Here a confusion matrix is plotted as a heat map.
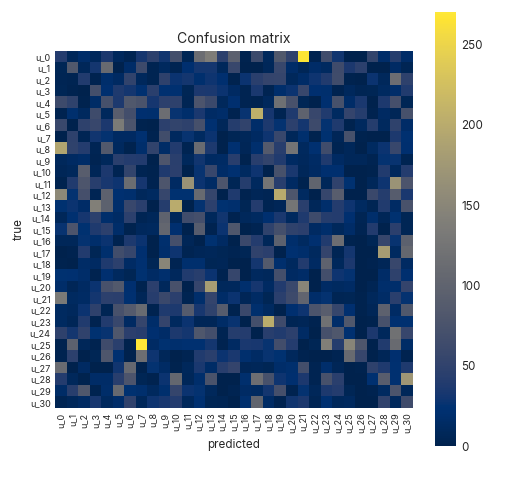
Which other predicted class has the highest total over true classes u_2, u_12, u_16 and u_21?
u_19
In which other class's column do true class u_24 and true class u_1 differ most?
u_29
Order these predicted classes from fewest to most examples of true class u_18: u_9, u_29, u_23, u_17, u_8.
u_8, u_17, u_29, u_23, u_9
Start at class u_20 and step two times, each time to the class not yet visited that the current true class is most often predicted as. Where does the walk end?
u_10
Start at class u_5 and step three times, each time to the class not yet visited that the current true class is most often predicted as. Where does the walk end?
u_30
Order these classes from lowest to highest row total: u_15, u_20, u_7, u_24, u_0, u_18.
u_7, u_18, u_15, u_20, u_24, u_0
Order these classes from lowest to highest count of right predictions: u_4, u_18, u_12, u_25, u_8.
u_8, u_4, u_18, u_12, u_25
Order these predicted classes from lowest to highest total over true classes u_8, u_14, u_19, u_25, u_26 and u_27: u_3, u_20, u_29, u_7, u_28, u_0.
u_3, u_28, u_20, u_29, u_0, u_7
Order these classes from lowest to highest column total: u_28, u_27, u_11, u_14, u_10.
u_27, u_14, u_11, u_28, u_10
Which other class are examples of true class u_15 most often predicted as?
u_9
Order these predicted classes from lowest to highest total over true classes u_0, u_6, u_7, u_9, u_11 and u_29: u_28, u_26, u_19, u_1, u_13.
u_26, u_28, u_1, u_13, u_19
